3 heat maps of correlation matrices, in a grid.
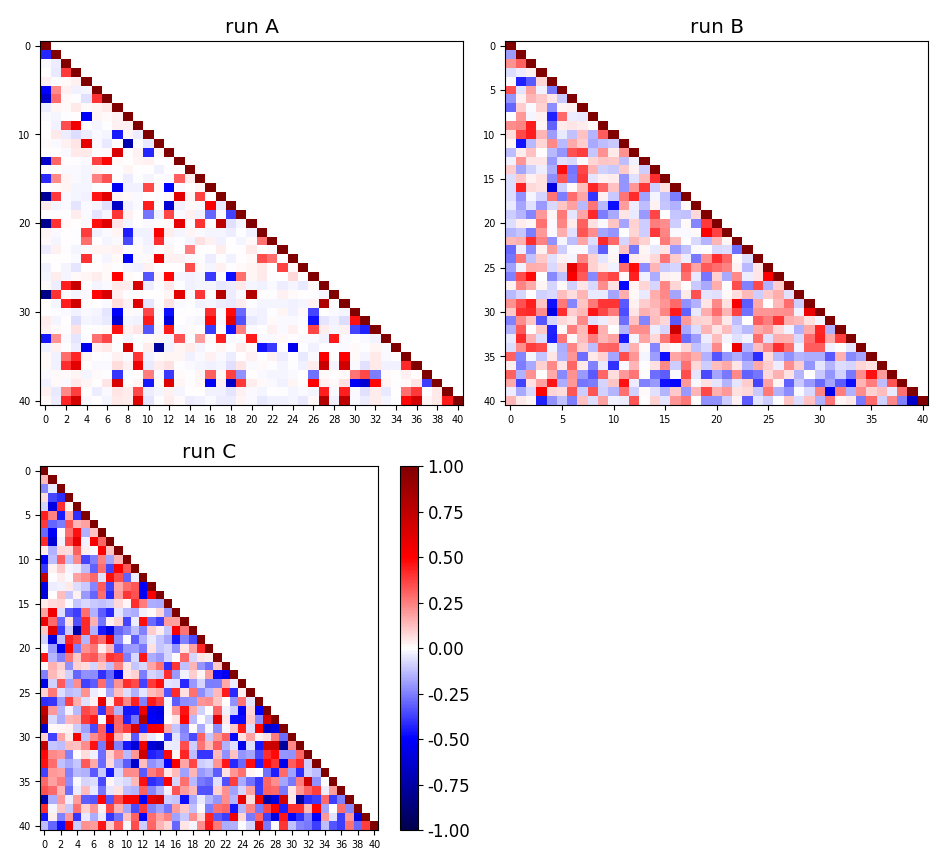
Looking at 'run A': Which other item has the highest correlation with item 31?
18
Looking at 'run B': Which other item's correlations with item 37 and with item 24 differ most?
35
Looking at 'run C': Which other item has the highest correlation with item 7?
26
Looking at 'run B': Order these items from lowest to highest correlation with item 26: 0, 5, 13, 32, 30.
0, 5, 13, 32, 30
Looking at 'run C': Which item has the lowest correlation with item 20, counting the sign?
2
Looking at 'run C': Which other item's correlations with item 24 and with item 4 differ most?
8
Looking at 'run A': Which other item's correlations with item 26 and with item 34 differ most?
11
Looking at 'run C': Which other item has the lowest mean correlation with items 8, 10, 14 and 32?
18
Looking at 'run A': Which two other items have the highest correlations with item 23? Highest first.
25, 14
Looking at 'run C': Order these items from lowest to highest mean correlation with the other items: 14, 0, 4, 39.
39, 14, 4, 0
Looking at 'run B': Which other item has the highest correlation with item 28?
18
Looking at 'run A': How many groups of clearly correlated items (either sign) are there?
5
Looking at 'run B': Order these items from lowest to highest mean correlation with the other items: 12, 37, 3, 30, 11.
11, 37, 3, 12, 30
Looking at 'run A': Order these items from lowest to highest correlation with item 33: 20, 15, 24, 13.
24, 15, 13, 20
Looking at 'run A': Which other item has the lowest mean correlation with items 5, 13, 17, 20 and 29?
0
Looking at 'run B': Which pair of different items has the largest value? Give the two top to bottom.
16, 32
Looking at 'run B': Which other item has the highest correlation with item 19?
21
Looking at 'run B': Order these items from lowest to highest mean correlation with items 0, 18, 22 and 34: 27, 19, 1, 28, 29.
19, 1, 28, 27, 29
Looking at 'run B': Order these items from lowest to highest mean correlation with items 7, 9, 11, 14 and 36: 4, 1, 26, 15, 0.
1, 4, 0, 26, 15
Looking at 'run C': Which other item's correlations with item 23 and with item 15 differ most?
9
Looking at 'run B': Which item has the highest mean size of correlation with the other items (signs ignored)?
30
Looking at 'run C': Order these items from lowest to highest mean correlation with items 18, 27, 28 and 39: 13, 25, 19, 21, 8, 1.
13, 19, 8, 25, 21, 1
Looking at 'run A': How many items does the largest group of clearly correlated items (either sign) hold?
12
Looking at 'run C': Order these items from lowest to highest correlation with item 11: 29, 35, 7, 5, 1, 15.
5, 1, 35, 7, 15, 29
